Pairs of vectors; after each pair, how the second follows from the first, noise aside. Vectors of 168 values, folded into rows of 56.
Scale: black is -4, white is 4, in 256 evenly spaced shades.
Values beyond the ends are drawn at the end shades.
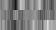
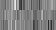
negated, partly zeroed.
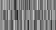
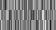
wrapped around, negated.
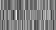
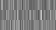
wrapped around, shrunk.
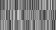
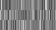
reversed, negated, partly zeroed.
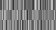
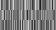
sign-scrambled.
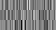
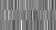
negated, partly zeroed.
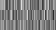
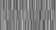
wrapped around, shrunk.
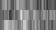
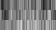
wrapped around, negated.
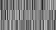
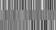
negated, partly zeroed.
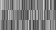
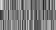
sign-scrambled.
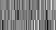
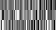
negated, scaled up.
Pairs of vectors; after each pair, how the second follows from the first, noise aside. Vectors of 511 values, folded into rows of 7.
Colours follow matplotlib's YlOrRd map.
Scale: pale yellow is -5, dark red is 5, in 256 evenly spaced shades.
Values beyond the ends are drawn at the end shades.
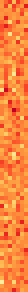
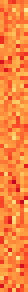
reversed.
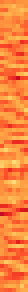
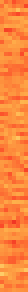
wrapped around, negated, shrunk.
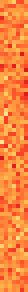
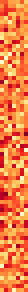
reversed, scaled up.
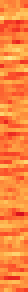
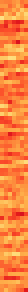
copied.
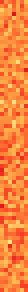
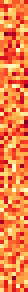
reversed, scaled up.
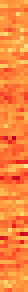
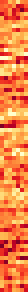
reversed, negated, scaled up.
